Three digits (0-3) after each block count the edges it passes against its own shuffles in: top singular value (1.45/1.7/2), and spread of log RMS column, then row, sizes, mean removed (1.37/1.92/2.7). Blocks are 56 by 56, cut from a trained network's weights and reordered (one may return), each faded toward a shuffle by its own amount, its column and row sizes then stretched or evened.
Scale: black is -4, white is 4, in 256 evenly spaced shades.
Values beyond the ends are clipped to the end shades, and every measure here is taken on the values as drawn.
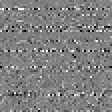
3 0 3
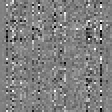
2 3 1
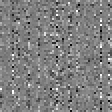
0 3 0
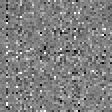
0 2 1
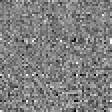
1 1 2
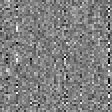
3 2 0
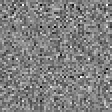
1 1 2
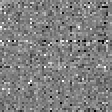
1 1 2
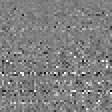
1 1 3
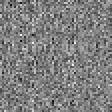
2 1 0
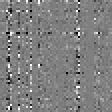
2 3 1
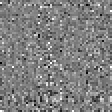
1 2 1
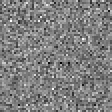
0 0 1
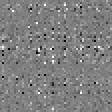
0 2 2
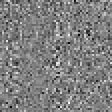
3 2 1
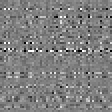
3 1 3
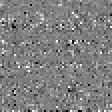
0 1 3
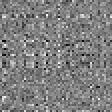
3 2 2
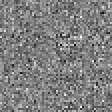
0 2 1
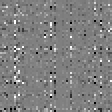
1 3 2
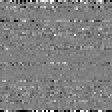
3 0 3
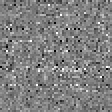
0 1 2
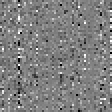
1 3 0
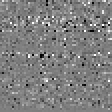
0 1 3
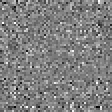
1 1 2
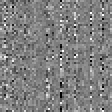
1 3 1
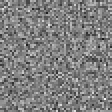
2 0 1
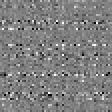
0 1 3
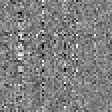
3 2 1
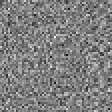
2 1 0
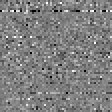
1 0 2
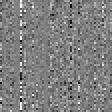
2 3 0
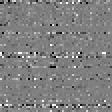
2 1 3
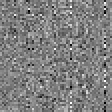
3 2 0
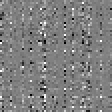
0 3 2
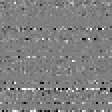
2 0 3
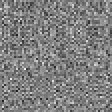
3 1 0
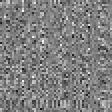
3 3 0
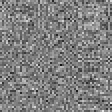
3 0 0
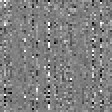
1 3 1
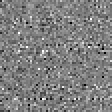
0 0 2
